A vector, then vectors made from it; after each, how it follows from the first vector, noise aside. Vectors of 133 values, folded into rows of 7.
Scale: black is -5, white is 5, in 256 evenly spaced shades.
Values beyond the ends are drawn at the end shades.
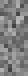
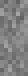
negated, shrunk.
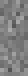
shrunk.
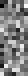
wrapped around, negated, scaled up.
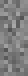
negated, shrunk.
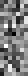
negated, scaled up.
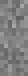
negated, shrunk.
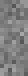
wrapped around, shrunk.
